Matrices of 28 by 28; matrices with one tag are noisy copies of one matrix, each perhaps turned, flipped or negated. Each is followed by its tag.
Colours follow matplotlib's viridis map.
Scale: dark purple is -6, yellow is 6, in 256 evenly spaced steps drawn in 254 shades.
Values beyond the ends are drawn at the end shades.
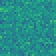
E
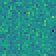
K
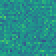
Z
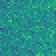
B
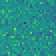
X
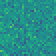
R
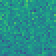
B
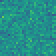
Z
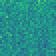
X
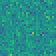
K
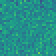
Z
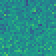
B
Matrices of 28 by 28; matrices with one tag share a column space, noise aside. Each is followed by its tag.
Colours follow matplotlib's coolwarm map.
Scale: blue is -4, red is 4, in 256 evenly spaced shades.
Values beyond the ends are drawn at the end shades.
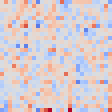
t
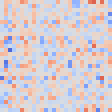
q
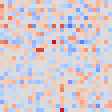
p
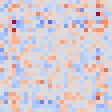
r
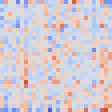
t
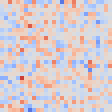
q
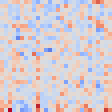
t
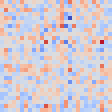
p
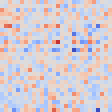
p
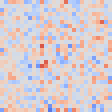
q
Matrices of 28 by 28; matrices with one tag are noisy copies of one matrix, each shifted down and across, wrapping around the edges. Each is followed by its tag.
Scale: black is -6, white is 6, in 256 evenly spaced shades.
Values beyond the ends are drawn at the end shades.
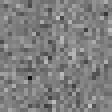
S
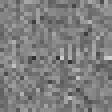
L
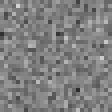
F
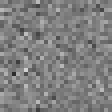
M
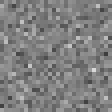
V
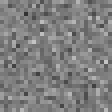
V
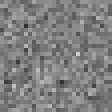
F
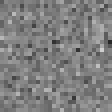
F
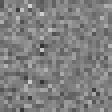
M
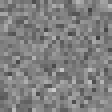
V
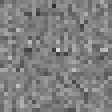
L
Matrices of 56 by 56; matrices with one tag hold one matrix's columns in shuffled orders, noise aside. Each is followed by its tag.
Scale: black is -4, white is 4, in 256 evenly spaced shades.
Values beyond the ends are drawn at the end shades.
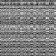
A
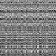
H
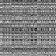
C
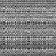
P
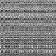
H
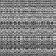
P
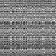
P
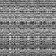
P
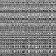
H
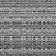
P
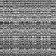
P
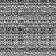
C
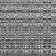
H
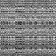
P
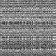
P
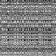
C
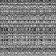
C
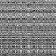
H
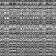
A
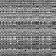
P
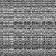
P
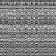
A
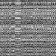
A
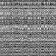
A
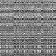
H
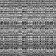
P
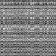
A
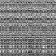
H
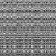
H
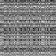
C
